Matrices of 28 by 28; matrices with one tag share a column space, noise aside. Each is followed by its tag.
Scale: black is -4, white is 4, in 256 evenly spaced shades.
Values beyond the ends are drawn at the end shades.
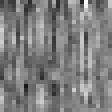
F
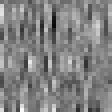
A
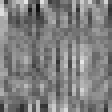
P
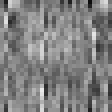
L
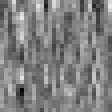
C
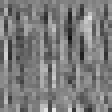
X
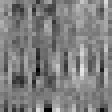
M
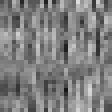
L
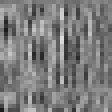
X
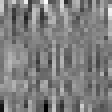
P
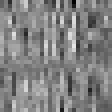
L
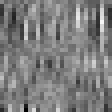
A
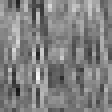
C
